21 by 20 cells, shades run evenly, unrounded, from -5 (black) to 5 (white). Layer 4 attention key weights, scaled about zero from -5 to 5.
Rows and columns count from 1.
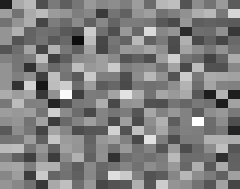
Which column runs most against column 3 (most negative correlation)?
4
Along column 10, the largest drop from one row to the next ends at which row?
21
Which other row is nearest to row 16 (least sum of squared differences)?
13
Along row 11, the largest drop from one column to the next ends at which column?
7
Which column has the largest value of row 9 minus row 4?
16
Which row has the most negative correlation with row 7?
6
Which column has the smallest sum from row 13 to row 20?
20
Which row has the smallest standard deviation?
3
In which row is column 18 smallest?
11
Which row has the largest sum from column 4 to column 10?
8
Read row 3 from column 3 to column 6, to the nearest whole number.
2 -2 0 -1
